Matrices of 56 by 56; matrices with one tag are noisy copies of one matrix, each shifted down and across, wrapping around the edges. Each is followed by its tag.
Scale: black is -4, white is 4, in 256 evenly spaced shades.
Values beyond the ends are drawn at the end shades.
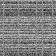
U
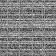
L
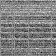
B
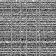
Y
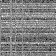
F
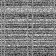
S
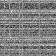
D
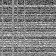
F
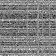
F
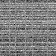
U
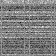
S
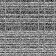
U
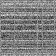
B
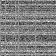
D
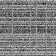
U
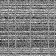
U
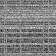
B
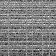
U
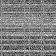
B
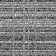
F
